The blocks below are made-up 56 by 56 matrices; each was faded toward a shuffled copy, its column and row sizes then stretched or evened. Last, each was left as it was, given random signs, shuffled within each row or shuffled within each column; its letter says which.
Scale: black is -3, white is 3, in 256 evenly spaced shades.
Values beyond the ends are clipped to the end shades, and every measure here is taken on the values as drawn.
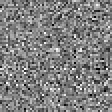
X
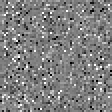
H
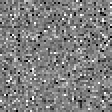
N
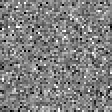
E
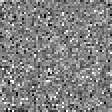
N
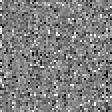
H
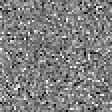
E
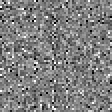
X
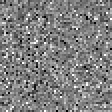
N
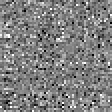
X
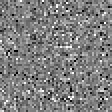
N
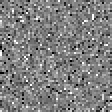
H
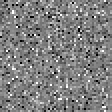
H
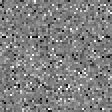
E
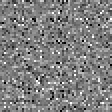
X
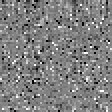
X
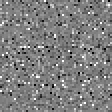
E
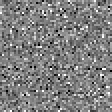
E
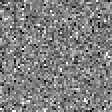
H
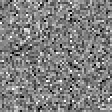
H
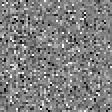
H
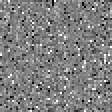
H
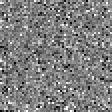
N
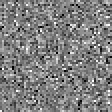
X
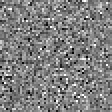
H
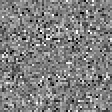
E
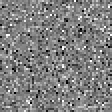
H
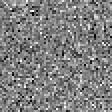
H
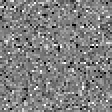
E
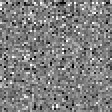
X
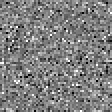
E
